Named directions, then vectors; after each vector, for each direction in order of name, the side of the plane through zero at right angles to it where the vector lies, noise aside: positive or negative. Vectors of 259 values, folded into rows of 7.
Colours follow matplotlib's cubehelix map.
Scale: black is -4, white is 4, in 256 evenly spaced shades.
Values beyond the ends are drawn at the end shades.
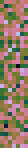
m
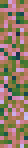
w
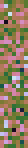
negative, negative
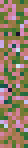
negative, positive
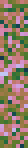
negative, negative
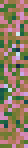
positive, negative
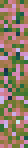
negative, positive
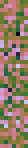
negative, positive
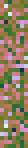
negative, negative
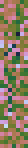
negative, positive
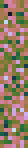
positive, positive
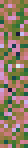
negative, positive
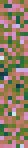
positive, positive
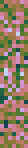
positive, negative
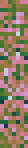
positive, negative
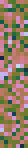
negative, negative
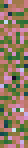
positive, positive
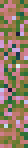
negative, positive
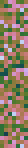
positive, positive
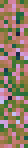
negative, positive
